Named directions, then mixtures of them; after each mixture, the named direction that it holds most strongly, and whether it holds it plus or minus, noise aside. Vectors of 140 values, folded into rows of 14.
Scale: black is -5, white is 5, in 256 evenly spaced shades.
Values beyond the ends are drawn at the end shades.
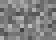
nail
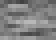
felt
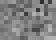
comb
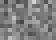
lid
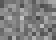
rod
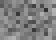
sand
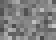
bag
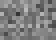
nail, plus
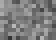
bag, minus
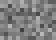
nail, plus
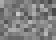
sand, minus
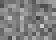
rod, plus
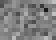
sand, plus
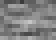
felt, plus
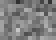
bag, minus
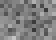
sand, plus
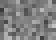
bag, plus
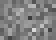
sand, minus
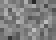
sand, minus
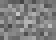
nail, minus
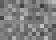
rod, plus
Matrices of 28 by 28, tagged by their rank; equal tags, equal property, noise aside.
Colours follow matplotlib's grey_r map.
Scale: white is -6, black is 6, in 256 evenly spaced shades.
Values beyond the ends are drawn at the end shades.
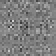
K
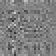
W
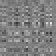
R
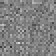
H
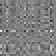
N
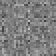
W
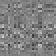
R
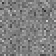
H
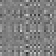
R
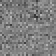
K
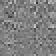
W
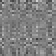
R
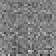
K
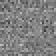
H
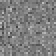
K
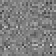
H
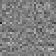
H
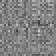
W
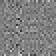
K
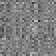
N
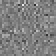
W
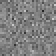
K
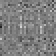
W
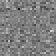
K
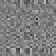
N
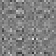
R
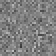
H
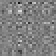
R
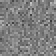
H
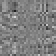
N
